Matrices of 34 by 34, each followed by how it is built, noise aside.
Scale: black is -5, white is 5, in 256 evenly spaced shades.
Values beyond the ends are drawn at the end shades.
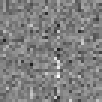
uneven columns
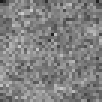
smooth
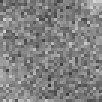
smooth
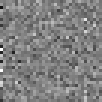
uneven columns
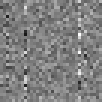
uneven columns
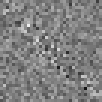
banded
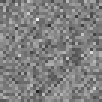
Hankel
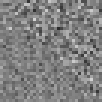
upper triangular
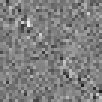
banded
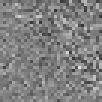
upper triangular
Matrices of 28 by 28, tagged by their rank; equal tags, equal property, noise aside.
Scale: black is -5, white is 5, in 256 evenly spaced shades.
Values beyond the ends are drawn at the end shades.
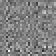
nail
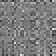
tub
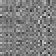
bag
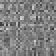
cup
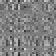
bag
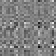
tub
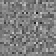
nail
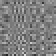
tub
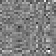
bag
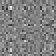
bag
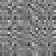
bag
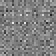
nail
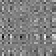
tub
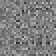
nail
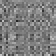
bag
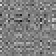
bag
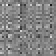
tub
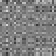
tub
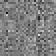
nail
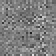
cup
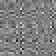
bag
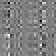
tub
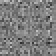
nail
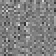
cup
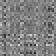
bag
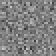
cup
